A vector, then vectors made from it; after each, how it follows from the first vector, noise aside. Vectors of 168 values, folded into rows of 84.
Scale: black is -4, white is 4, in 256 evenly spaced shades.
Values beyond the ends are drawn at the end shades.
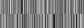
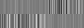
reversed, partly zeroed.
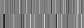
wrapped around, partly zeroed.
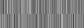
reversed, negated, shrunk.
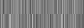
wrapped around, negated, shrunk.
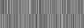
reversed, negated, shrunk.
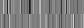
reversed, partly zeroed.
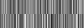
wrapped around, negated.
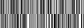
wrapped around, negated, scaled up.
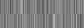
negated, shrunk.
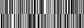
wrapped around, negated, scaled up.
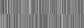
reversed, negated, shrunk.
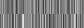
wrapped around, negated.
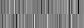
wrapped around, partly zeroed.
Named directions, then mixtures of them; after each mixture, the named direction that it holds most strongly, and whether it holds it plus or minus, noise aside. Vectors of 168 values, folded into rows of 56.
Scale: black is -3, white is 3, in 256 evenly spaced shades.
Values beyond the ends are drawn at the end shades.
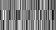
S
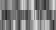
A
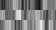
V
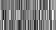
S, minus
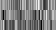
S, minus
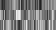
V, plus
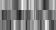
A, plus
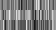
S, minus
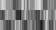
V, minus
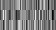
S, plus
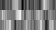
V, plus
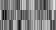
A, plus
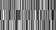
S, plus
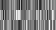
S, minus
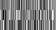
S, minus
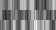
A, plus
